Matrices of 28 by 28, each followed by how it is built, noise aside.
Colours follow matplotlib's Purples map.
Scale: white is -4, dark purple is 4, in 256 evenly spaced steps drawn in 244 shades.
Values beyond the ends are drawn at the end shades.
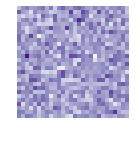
noise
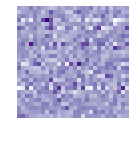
uneven rows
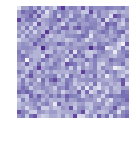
Hankel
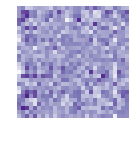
low rank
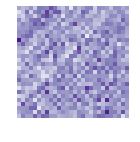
Hankel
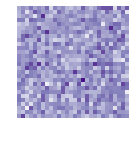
noise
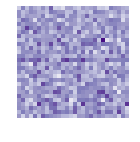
repeating columns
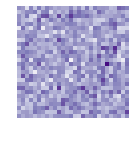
noise
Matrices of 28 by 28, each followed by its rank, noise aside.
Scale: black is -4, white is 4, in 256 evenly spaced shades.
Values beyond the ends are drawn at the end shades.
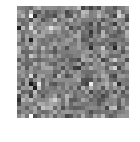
five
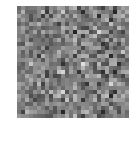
five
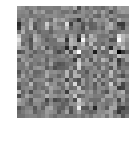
three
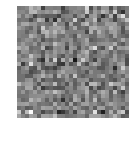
five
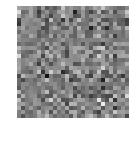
five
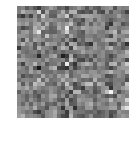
four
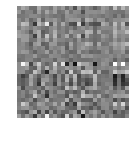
three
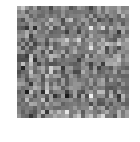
five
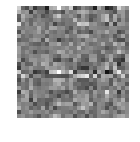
three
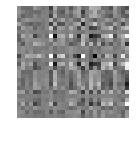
two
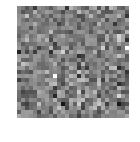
five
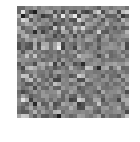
four
